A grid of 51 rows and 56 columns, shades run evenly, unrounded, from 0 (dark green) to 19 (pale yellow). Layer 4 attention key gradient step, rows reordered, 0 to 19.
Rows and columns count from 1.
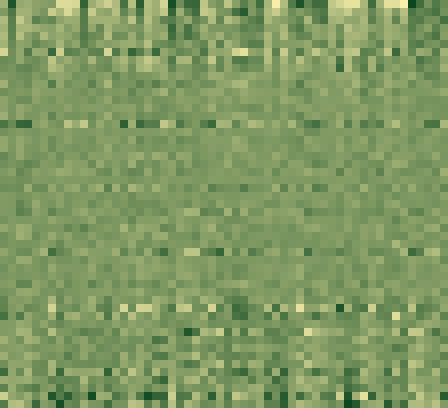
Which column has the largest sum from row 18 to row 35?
24
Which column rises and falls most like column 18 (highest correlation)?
47
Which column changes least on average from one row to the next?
2
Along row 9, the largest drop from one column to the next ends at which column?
43
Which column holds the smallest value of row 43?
20
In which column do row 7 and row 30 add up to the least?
50
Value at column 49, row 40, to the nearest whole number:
7
